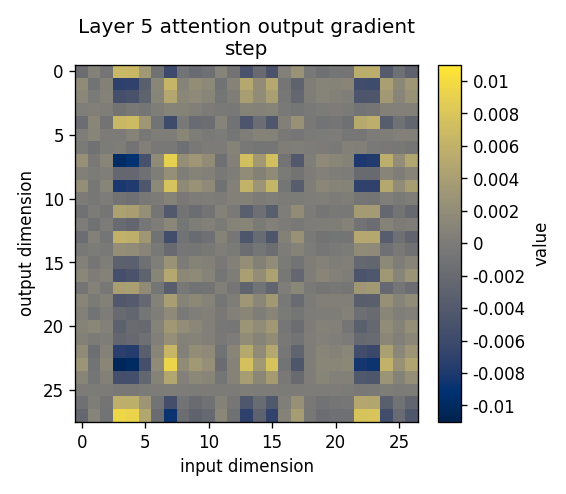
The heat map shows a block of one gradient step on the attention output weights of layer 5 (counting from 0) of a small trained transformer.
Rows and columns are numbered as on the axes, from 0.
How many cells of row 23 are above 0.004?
5
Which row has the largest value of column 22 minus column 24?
27
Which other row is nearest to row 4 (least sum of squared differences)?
0
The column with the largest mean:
7
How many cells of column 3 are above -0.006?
23
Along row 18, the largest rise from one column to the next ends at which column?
24
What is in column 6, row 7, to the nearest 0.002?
0.002
